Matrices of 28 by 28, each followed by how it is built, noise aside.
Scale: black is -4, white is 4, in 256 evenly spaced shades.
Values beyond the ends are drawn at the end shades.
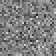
repeating rows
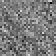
Toeplitz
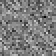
Toeplitz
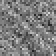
Toeplitz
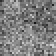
smooth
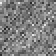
Hankel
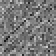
Hankel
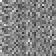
repeating rows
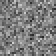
repeating rows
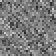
Toeplitz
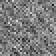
Toeplitz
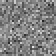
noise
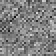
Hankel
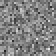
noise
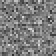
repeating rows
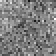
smooth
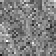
smooth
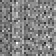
repeating rows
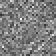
Hankel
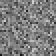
repeating rows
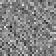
Toeplitz
